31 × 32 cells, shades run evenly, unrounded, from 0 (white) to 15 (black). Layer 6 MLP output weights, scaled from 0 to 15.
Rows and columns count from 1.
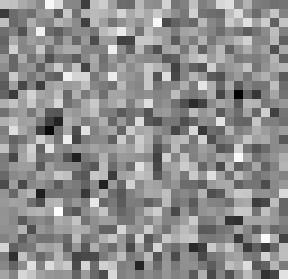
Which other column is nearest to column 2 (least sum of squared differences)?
29
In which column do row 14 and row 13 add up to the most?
7
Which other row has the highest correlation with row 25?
27
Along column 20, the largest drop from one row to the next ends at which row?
16
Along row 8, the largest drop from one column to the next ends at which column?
24
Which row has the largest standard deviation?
15
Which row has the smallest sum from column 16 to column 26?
1
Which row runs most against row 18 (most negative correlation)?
25
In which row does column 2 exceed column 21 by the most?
18
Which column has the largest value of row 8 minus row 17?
20
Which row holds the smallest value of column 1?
28
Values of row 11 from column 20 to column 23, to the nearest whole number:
4 7 8 7
